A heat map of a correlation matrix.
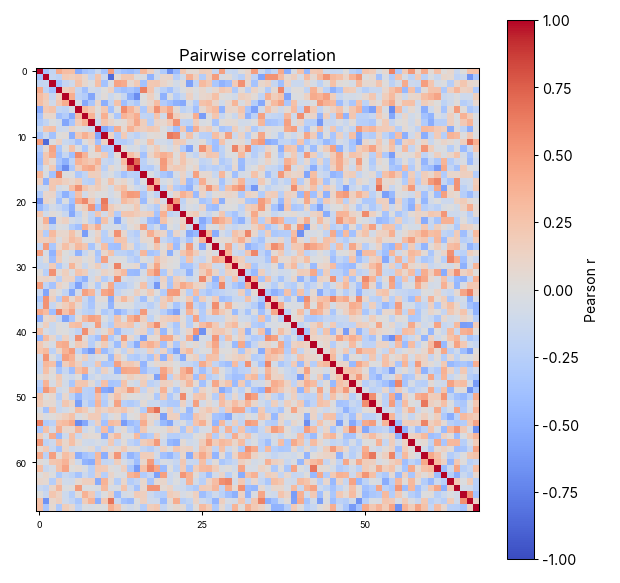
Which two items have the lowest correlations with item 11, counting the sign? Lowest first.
1, 49
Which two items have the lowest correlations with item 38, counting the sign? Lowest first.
4, 0
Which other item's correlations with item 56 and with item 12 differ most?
40
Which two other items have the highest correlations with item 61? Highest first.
42, 17
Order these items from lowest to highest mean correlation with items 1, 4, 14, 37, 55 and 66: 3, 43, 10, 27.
10, 43, 3, 27
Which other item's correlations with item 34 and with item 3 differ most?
37
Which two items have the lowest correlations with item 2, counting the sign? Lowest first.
23, 28
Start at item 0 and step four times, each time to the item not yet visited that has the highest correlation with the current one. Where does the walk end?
50
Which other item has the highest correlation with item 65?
66
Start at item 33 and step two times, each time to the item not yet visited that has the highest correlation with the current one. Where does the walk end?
63
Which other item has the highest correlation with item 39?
18
